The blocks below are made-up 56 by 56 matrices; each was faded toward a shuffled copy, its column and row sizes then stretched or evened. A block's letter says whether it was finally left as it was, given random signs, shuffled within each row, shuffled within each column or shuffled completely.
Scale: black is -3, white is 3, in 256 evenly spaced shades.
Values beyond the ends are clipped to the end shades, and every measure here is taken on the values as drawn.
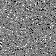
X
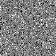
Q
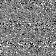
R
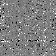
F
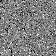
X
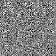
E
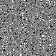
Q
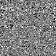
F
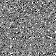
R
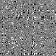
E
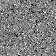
X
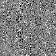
Q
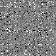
F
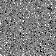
Q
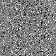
Q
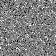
X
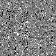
Q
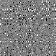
E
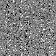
Q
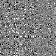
E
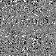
F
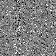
Q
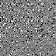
E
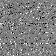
R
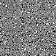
F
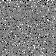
R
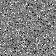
X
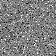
X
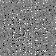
F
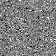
R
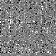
E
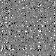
E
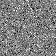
X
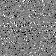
R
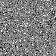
X
